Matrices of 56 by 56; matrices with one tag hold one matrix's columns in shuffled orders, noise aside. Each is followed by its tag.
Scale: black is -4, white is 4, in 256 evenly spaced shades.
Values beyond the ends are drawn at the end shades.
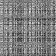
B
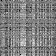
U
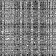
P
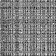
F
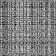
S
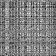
S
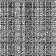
S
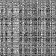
B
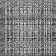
B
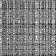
P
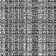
F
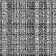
P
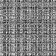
F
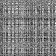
B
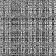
B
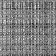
P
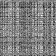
S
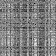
U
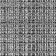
F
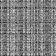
F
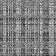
B
